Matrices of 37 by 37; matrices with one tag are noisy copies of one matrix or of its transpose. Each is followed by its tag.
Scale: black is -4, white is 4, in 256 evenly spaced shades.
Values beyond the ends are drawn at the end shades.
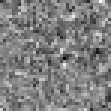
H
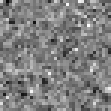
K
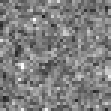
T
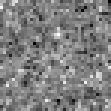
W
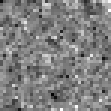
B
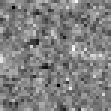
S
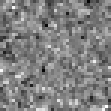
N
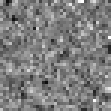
K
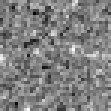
S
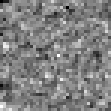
B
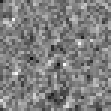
H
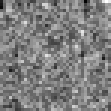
B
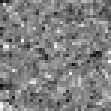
B
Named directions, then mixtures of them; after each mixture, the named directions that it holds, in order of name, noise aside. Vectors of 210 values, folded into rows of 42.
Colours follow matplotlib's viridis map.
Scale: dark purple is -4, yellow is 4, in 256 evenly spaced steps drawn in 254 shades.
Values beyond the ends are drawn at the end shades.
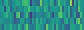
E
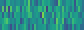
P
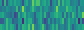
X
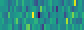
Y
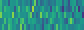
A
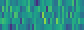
P, X.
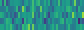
X, Y.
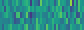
E.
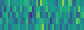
A, E, Y.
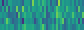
P, X.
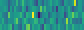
Y.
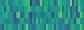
E.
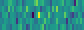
Y.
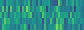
A, P.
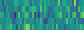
E, X, Y.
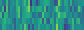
A, E, P.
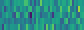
A, E.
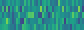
P, X, Y.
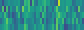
E, P, X.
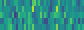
A, X.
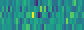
P, Y.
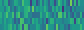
A, E.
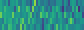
A.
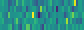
Y.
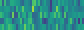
A, X.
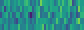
A, E, Y.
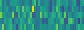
A, X.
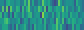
P.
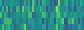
A, P, X.
